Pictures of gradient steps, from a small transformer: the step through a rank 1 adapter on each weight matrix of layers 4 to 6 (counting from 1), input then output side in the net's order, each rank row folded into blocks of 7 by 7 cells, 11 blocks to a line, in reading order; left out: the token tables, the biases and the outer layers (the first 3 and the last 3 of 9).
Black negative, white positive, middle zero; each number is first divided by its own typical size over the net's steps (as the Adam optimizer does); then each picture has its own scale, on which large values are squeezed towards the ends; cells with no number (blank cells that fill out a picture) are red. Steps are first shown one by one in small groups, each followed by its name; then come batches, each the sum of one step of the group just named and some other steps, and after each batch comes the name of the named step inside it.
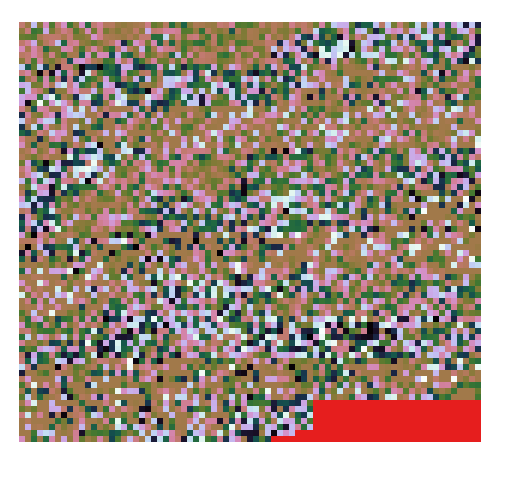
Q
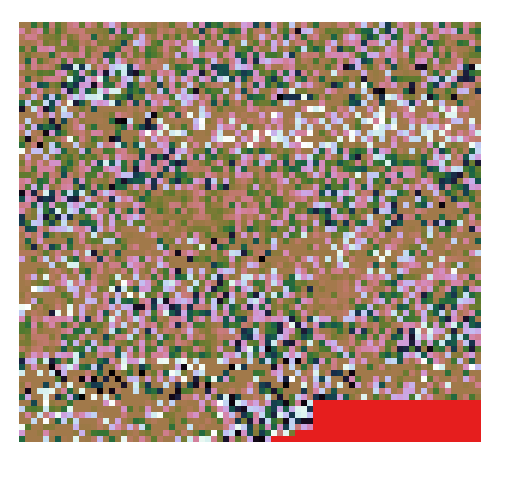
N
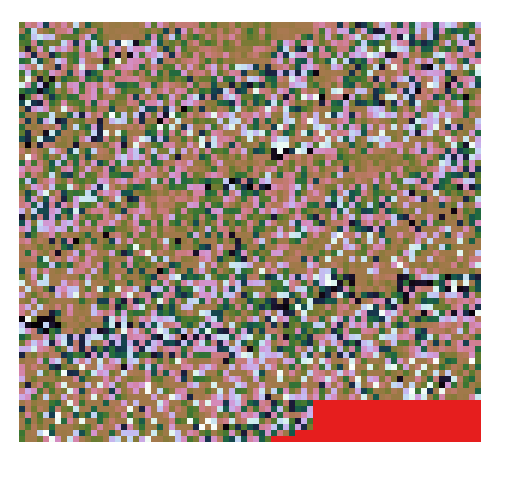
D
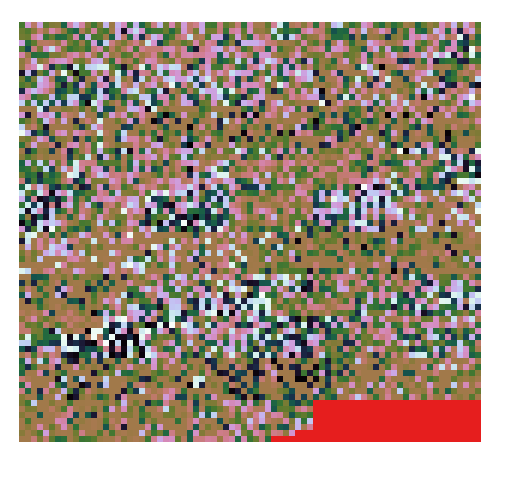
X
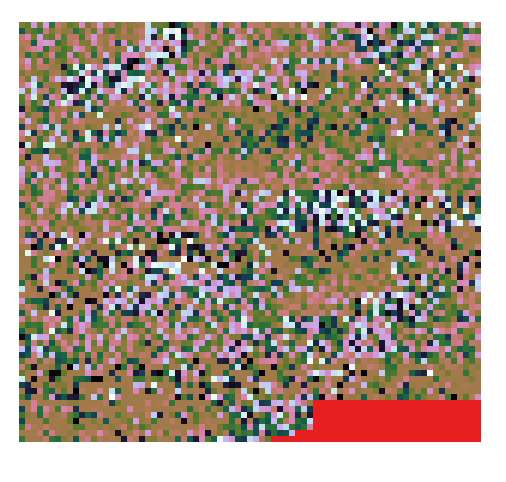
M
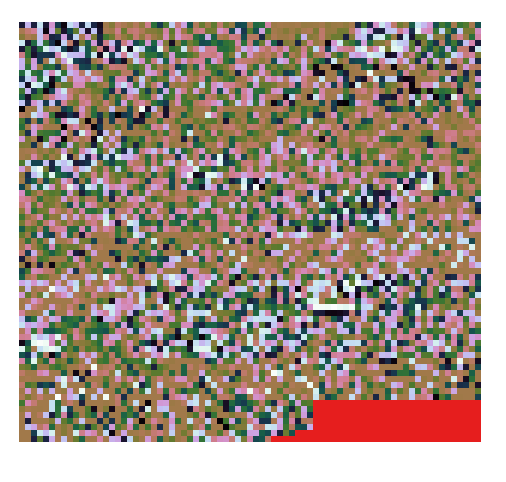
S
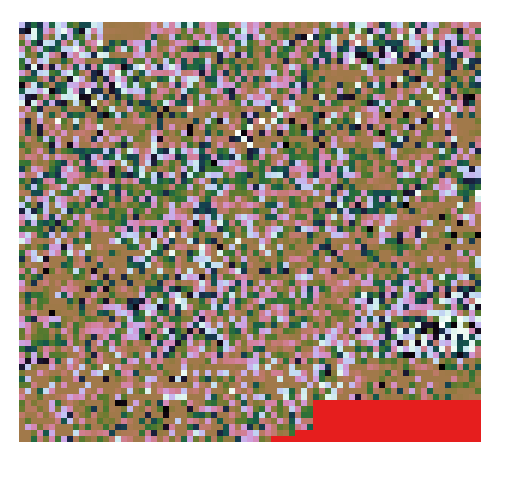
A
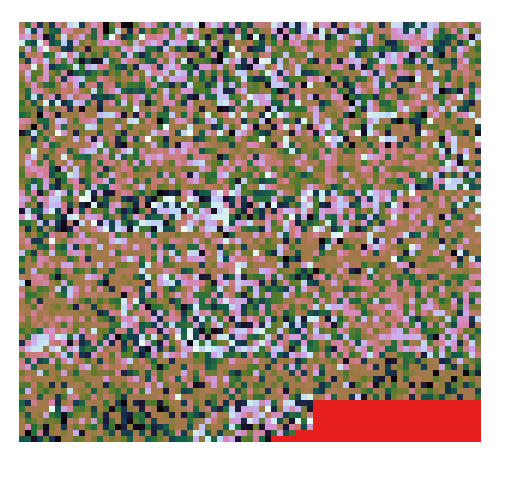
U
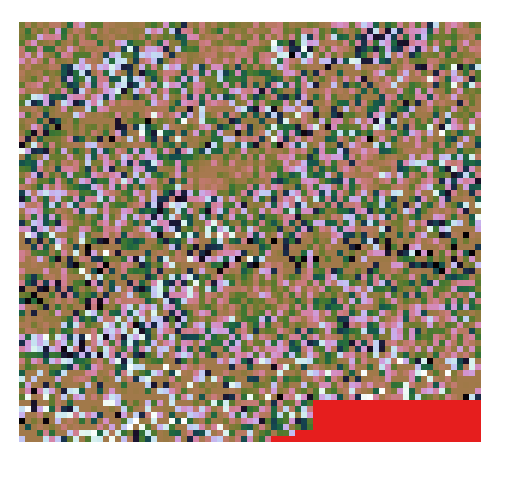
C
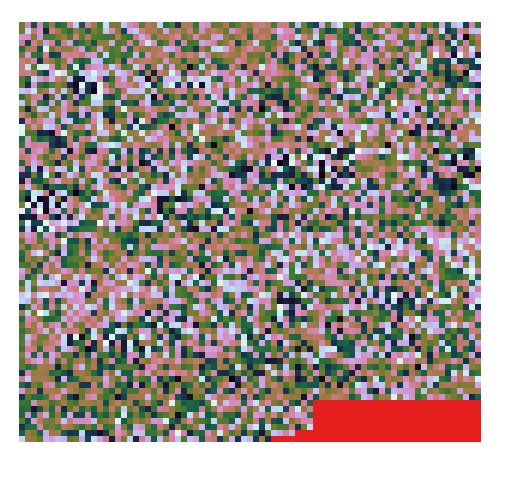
X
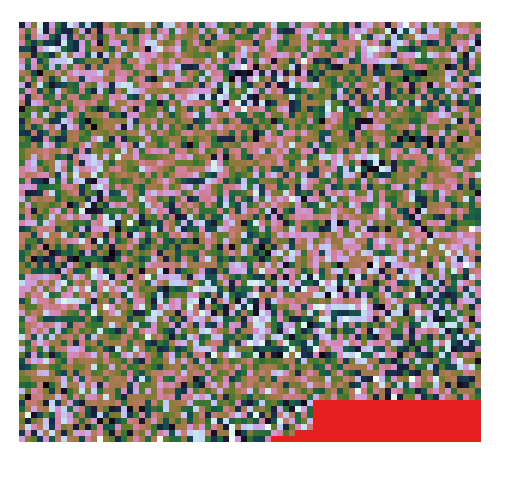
S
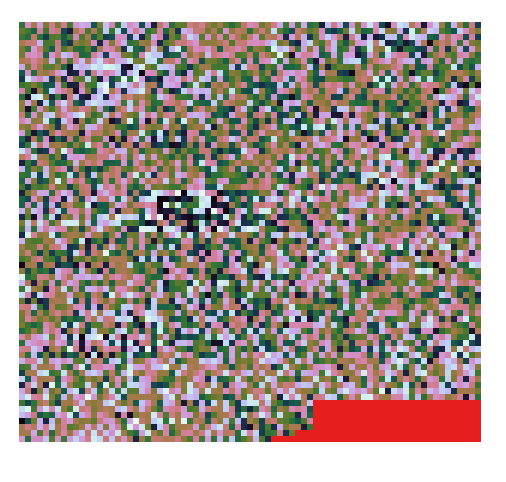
C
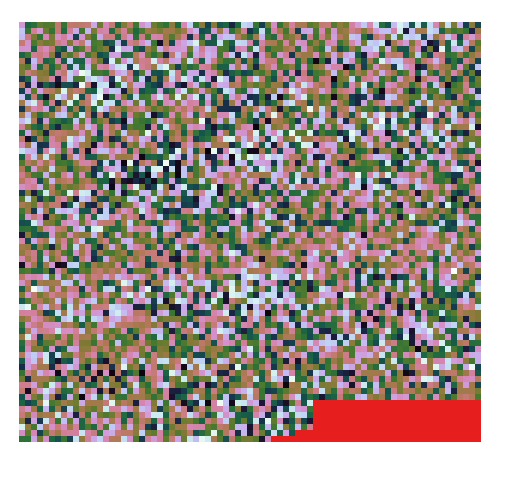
N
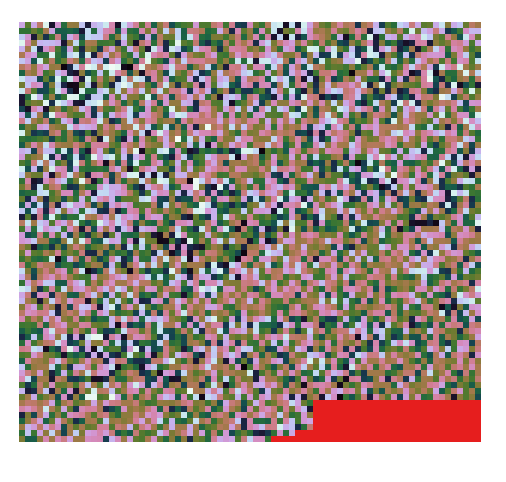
M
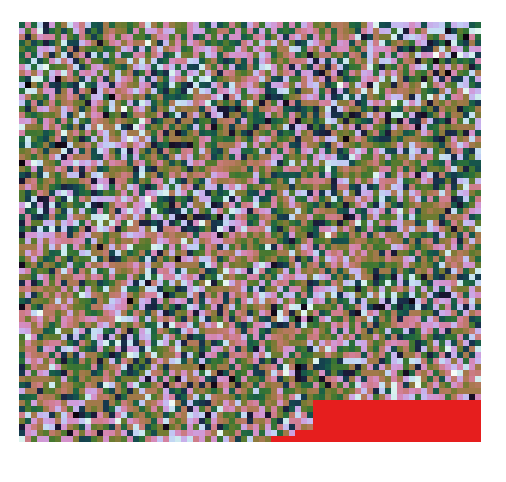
X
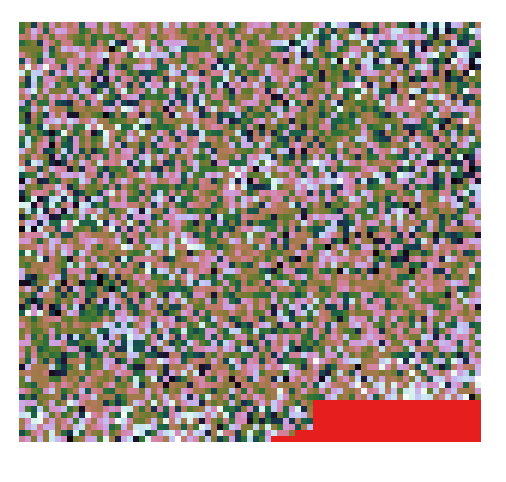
A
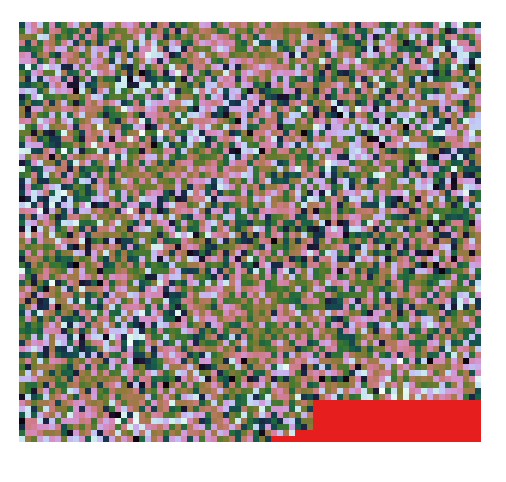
C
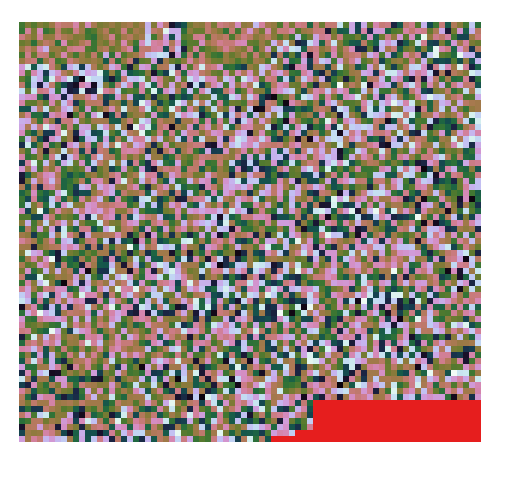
M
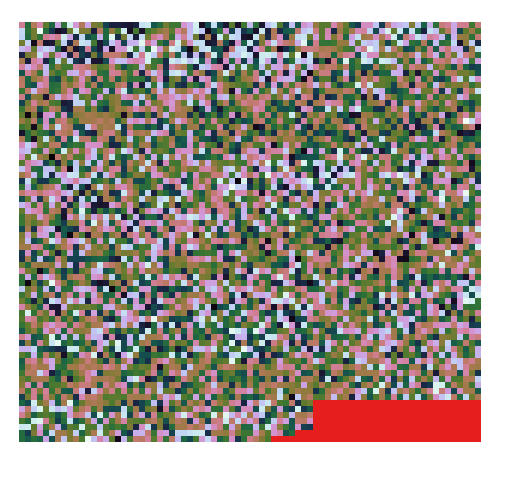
U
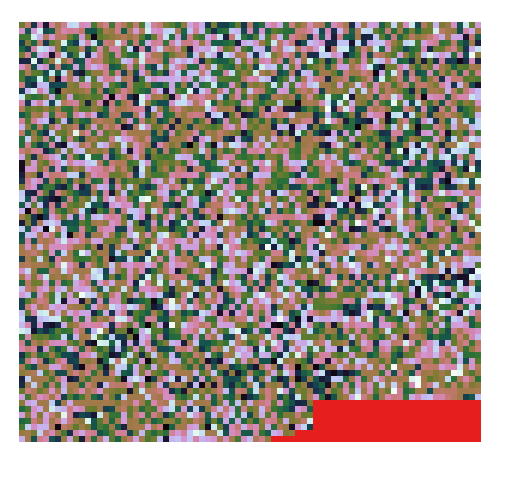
X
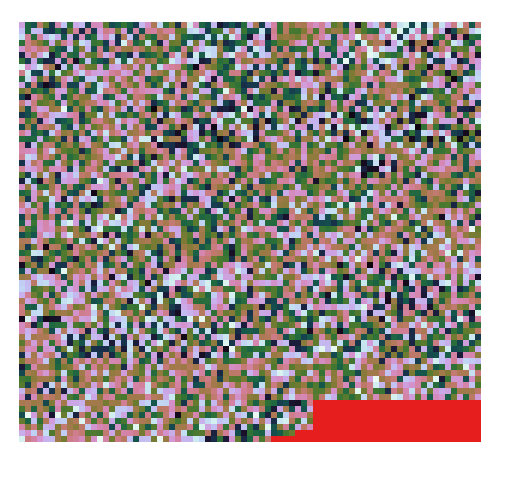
D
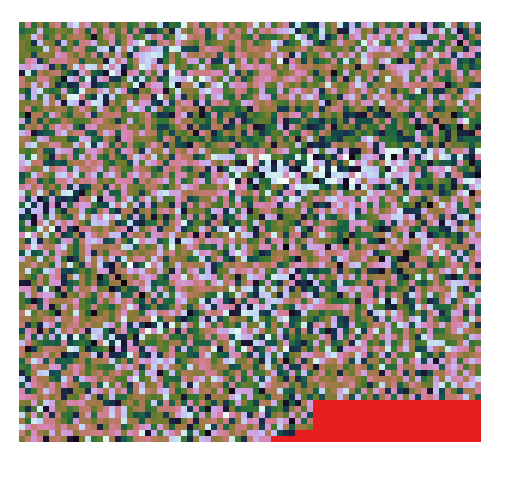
X
